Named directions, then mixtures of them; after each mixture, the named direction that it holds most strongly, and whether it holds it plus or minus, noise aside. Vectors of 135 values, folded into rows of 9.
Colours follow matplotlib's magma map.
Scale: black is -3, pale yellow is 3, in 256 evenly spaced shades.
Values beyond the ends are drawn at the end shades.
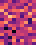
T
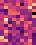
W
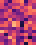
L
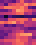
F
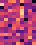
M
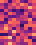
T, minus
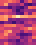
F, minus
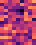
M, minus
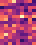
F, minus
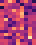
M, plus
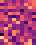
W, plus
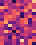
T, plus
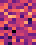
T, plus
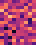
T, plus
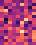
W, minus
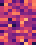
L, minus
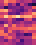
F, minus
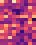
F, minus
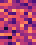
T, plus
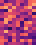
W, plus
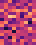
T, plus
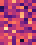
T, minus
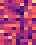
L, plus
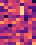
M, plus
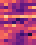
F, minus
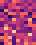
T, minus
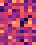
L, plus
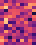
W, plus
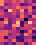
M, plus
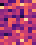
M, minus
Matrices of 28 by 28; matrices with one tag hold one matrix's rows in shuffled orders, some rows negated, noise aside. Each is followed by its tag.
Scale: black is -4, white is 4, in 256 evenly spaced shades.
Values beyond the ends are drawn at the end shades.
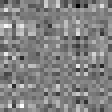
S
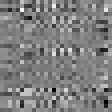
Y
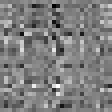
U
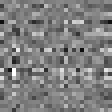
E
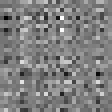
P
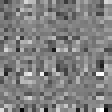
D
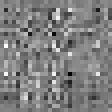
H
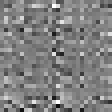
U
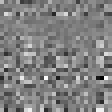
D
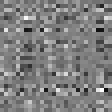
D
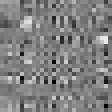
Y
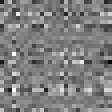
E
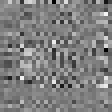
Y
